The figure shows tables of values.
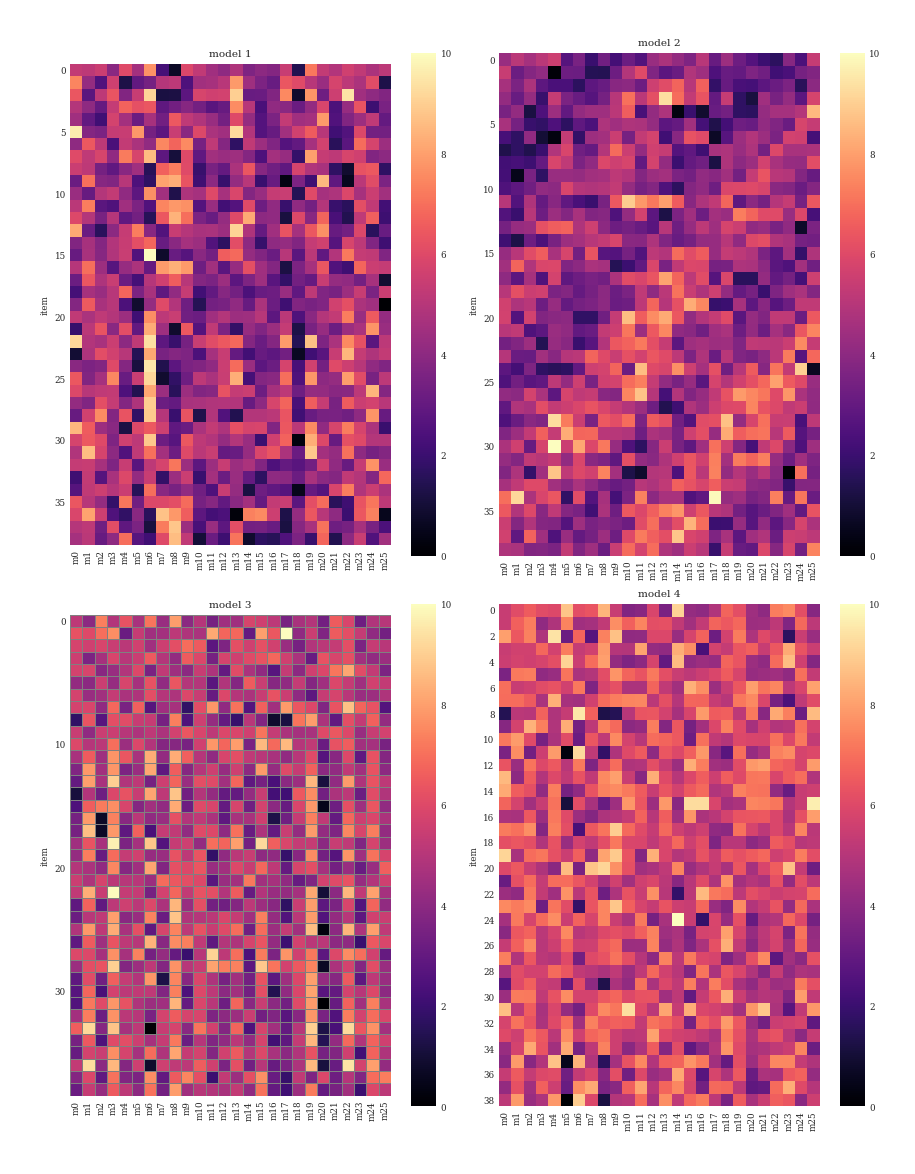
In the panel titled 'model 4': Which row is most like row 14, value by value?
7
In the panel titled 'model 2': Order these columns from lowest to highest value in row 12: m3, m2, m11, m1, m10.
m1, m3, m10, m2, m11
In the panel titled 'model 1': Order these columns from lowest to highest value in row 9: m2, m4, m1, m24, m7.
m2, m4, m24, m1, m7
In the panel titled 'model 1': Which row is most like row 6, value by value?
16
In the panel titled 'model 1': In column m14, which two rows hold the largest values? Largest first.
12, 36
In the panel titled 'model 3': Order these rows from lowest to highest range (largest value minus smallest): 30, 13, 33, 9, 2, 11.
9, 2, 11, 30, 13, 33
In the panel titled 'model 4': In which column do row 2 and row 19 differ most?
m23
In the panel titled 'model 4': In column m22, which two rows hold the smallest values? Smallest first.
27, 7
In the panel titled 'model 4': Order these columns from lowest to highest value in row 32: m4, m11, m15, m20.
m15, m20, m11, m4
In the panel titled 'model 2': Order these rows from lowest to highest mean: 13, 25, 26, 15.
13, 15, 25, 26
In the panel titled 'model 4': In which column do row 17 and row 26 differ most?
m18
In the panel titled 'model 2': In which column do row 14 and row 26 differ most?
m11
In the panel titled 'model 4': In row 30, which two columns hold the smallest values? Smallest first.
m15, m23
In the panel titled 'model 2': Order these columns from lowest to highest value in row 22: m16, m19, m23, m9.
m19, m16, m23, m9
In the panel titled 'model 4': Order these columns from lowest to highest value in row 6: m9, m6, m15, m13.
m13, m9, m6, m15
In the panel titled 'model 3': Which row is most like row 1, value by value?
10
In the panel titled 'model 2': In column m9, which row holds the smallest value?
16
